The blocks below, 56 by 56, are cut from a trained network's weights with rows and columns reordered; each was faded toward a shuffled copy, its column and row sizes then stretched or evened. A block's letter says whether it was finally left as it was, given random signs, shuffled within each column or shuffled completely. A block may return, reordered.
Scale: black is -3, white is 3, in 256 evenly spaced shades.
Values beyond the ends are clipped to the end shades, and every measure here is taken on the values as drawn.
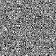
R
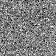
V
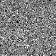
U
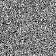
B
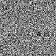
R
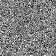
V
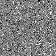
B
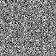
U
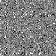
R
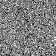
V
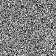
B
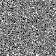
B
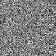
R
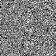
R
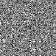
R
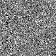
B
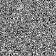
U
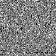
U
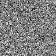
B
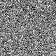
V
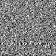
R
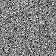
V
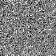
U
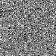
R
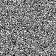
V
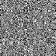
R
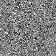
B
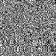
R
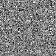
U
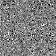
U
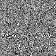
U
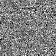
U
